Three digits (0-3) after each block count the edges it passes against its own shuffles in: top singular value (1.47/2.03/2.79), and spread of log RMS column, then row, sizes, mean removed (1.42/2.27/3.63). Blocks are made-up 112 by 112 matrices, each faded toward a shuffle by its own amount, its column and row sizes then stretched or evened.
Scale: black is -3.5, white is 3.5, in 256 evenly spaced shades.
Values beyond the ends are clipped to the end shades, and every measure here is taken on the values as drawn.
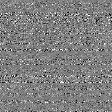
1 0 3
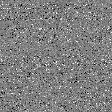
0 0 2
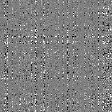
1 3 2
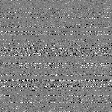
2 0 3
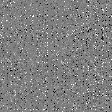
0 2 1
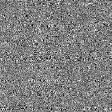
1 1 2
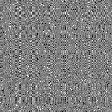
3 2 0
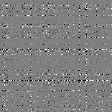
2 2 3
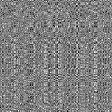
3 2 1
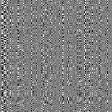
3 3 0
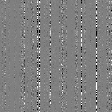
3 3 0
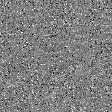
1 1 0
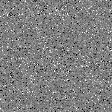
0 0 1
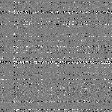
1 2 3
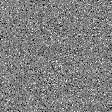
1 0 0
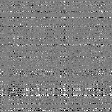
2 2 3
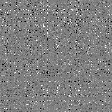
0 2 2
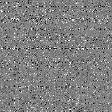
2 1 2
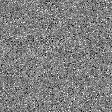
1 0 1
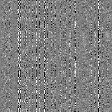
3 3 0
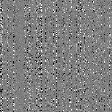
2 3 1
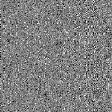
2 2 0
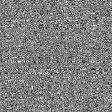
2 0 2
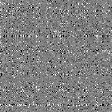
2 2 2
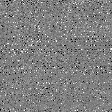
1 0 2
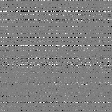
3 1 3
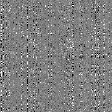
2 3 1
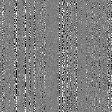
2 3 0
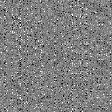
2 2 0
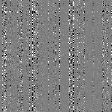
2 3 1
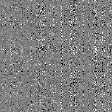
1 3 2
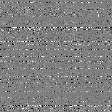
2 1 3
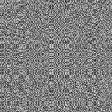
3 2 0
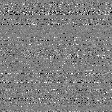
0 0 3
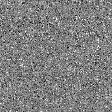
1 0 1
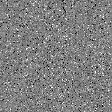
1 1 0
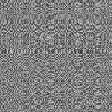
3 1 2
